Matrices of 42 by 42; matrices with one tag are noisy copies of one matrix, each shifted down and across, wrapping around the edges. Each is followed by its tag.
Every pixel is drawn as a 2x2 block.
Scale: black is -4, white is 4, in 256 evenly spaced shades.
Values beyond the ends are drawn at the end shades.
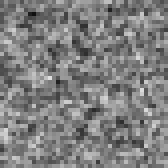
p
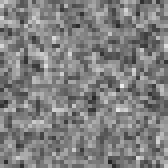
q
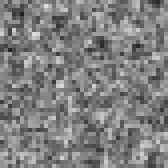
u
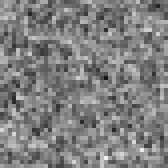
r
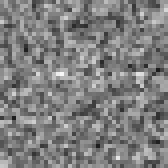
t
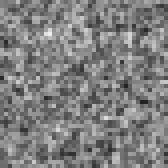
t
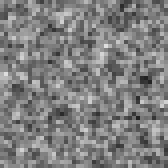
u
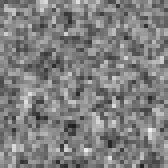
u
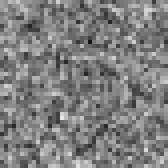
r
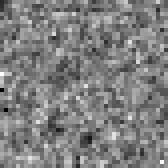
u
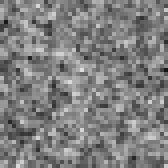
q
